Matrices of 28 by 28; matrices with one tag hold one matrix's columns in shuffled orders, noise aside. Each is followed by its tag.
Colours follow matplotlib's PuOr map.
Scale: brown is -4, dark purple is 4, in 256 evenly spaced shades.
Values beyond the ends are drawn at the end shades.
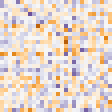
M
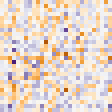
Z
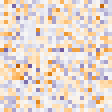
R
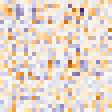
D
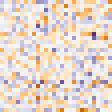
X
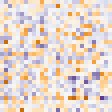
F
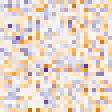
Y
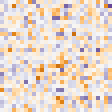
R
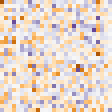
Y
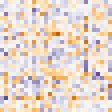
F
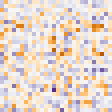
M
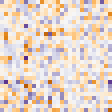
X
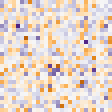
Y
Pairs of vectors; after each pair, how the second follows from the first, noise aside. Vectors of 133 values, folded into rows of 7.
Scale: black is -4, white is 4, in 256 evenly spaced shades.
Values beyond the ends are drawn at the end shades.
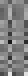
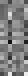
copied.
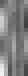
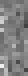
partly zeroed.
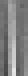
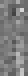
wrapped around, partly zeroed.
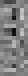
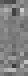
partly zeroed.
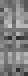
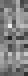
copied.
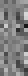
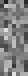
wrapped around.
